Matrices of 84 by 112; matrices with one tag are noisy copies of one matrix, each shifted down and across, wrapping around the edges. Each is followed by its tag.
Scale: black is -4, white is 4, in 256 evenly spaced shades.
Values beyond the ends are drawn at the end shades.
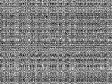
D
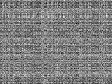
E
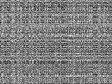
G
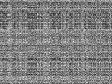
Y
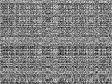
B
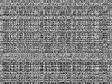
B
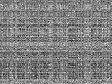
Y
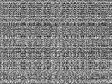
G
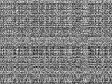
B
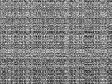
Y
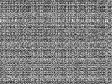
E
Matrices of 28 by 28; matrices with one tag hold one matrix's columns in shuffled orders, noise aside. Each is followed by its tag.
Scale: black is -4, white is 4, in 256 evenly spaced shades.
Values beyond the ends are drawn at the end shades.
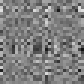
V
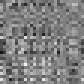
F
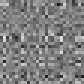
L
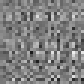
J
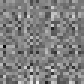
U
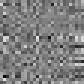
L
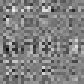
V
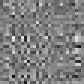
L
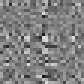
L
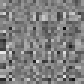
J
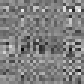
V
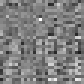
F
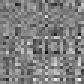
F
